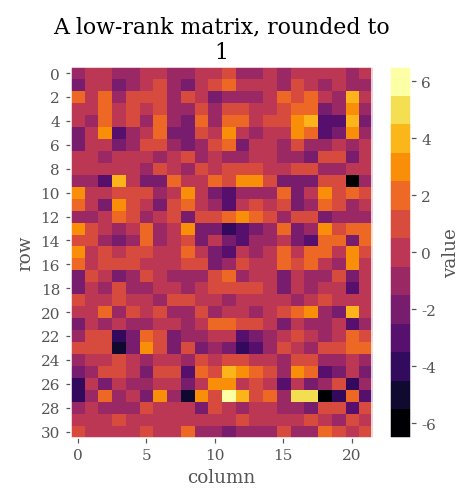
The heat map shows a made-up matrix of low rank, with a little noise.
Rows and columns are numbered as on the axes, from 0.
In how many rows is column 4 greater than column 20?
10
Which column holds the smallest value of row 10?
11
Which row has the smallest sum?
26
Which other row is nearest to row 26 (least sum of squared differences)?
21
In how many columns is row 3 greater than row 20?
5
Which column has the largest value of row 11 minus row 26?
0
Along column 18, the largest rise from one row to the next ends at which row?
28
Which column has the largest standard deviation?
20
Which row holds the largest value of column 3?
9
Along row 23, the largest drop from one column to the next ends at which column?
3
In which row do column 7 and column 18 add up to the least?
27
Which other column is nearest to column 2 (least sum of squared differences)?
6
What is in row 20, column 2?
2
